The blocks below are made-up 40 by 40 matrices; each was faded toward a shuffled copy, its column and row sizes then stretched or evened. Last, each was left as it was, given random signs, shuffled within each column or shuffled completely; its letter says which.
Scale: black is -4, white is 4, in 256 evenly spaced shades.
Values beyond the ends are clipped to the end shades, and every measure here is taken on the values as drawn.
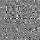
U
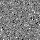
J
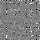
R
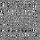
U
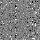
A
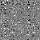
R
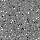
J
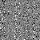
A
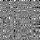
U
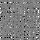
R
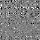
R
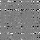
U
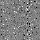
A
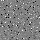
J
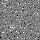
J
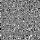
R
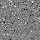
J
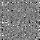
R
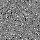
J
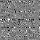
R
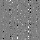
A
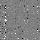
A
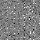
A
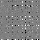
U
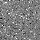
J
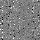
A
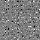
R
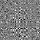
U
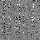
R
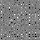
U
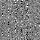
A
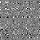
U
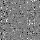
A
